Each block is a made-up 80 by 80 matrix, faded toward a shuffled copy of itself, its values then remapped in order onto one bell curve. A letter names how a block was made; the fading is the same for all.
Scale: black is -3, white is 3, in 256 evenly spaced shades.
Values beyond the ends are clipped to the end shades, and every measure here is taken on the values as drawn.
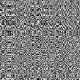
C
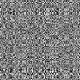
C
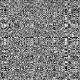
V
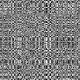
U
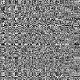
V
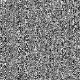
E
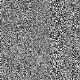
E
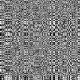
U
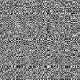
V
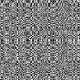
U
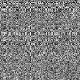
V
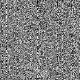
E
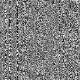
E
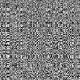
C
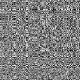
V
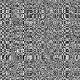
U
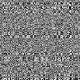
V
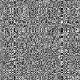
V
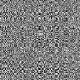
C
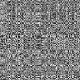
C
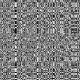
U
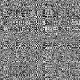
V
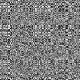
C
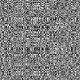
C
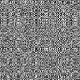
C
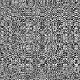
C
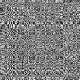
C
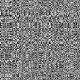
C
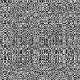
C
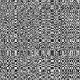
U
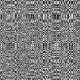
U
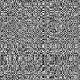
C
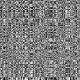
C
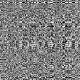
V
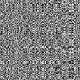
C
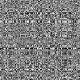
V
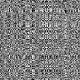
C
